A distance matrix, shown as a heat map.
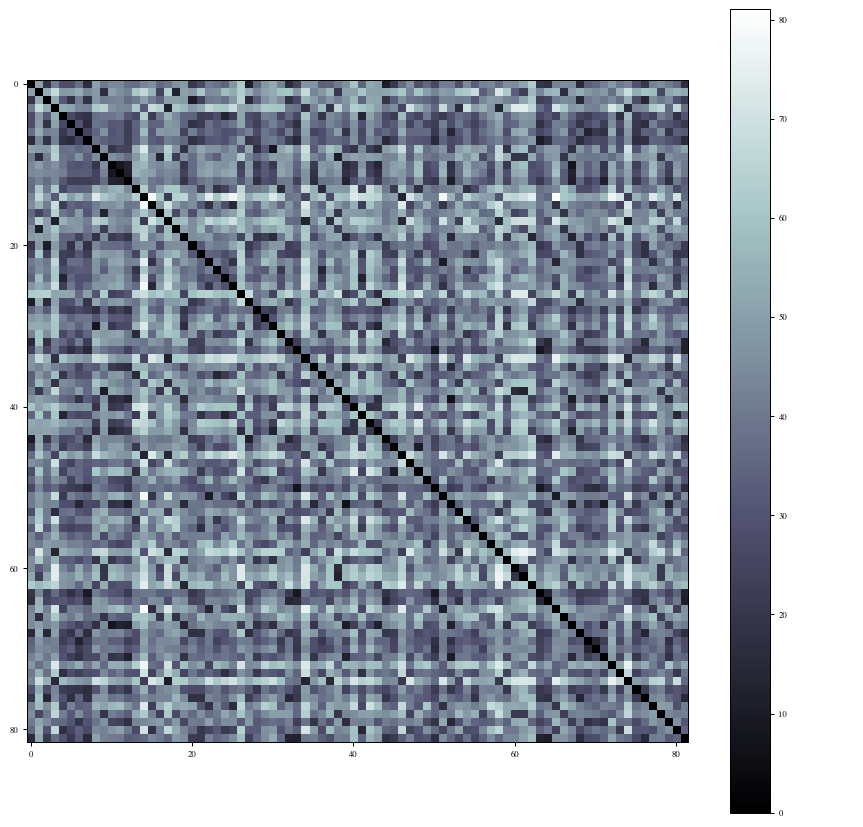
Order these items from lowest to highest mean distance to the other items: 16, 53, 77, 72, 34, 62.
53, 16, 77, 62, 72, 34
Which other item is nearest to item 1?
18
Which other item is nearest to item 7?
63
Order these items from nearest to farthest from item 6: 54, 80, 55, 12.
12, 55, 80, 54
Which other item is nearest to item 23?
36
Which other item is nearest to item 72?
22
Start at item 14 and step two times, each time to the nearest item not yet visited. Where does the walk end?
17
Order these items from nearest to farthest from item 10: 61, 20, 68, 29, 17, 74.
29, 20, 68, 17, 74, 61
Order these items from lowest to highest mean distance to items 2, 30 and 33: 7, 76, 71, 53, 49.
7, 76, 71, 49, 53
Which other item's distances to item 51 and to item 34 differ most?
65
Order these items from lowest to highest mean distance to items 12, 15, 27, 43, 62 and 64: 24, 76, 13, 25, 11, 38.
11, 76, 24, 25, 13, 38
